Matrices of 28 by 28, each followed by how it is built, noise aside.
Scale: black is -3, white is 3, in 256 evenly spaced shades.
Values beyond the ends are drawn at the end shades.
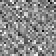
Toeplitz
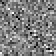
diagonal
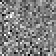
lower triangular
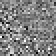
lower triangular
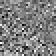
lower triangular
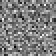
blocks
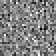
repeating rows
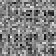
blocks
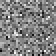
repeating rows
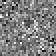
block diagonal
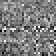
low rank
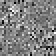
block diagonal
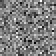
repeating rows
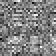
blocks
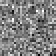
low rank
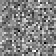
repeating rows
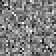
diagonal
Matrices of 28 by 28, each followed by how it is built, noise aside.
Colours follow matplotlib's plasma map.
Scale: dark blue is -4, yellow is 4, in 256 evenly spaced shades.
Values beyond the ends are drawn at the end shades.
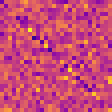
diagonal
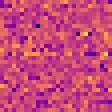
uneven rows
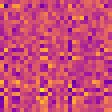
low rank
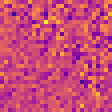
upper triangular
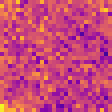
smooth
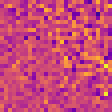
upper triangular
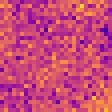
smooth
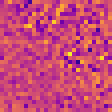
upper triangular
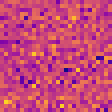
uneven rows
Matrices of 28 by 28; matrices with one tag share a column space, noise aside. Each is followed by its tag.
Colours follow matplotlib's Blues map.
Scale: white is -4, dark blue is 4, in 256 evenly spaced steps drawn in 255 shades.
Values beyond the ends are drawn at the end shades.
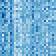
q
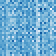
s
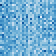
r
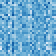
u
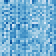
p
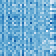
r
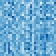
u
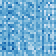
u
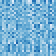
p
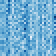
r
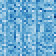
q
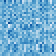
p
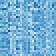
s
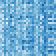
r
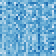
u
